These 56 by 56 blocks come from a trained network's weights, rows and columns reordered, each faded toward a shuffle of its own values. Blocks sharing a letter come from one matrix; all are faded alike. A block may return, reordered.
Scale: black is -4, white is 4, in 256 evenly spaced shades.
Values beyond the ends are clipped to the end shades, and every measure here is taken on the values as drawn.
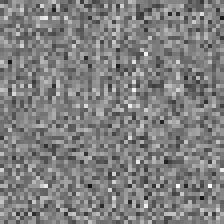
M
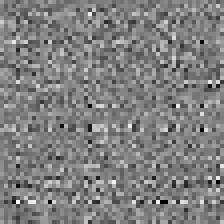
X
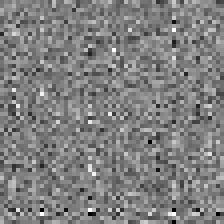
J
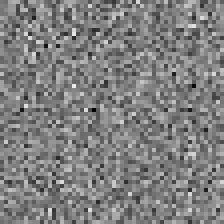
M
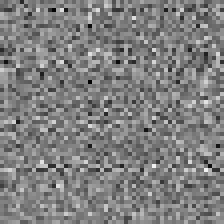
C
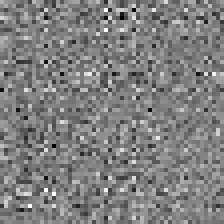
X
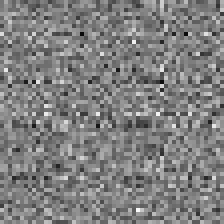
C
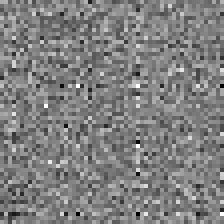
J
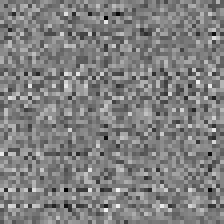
C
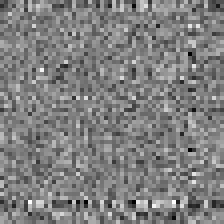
C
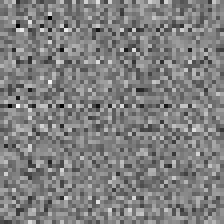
C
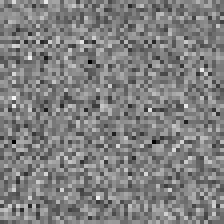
M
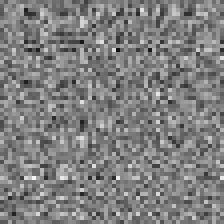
C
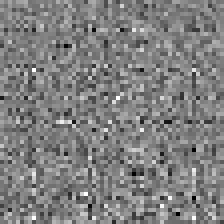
X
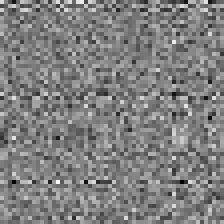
C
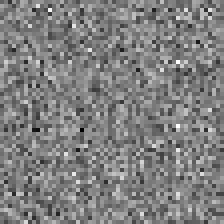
M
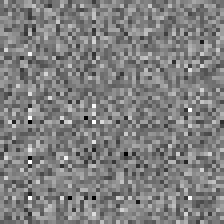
J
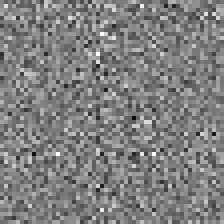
M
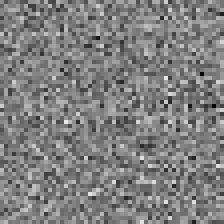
M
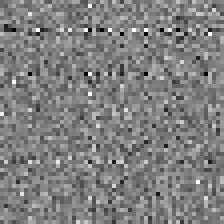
J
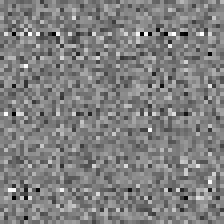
X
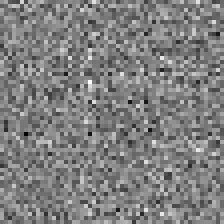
M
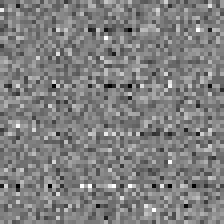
J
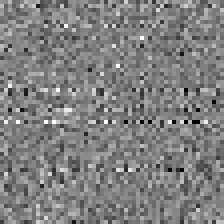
X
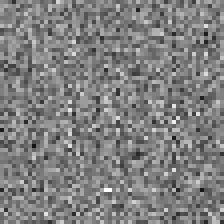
M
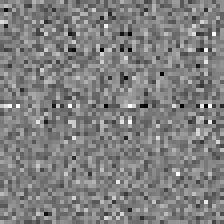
J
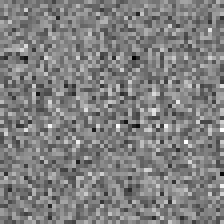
M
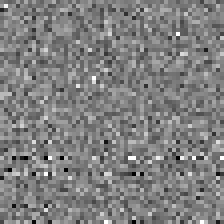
J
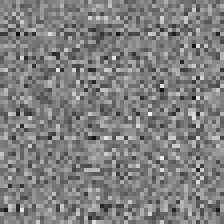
C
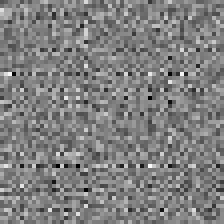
C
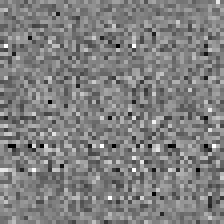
X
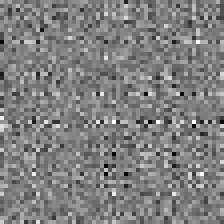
X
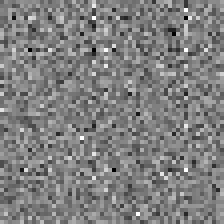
J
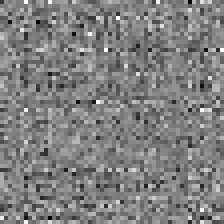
X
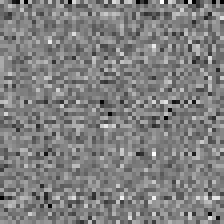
X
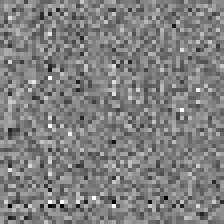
J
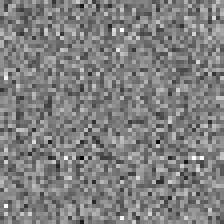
M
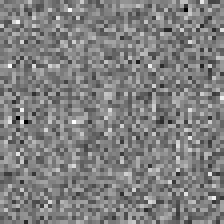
M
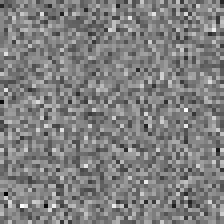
M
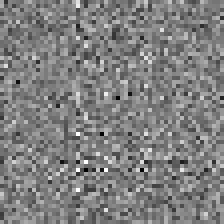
J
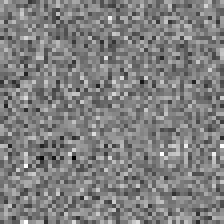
M
